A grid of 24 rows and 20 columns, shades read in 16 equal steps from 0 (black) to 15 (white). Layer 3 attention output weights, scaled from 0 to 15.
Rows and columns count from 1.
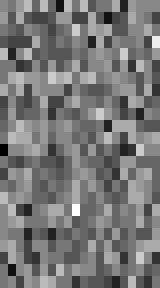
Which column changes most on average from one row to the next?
14
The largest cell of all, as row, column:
18, 10
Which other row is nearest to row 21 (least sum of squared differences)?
19
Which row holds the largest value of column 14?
12
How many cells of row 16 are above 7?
7
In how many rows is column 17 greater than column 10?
10
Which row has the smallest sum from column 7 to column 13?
20
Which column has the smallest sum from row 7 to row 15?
1
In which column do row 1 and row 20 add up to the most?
15
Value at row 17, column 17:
10
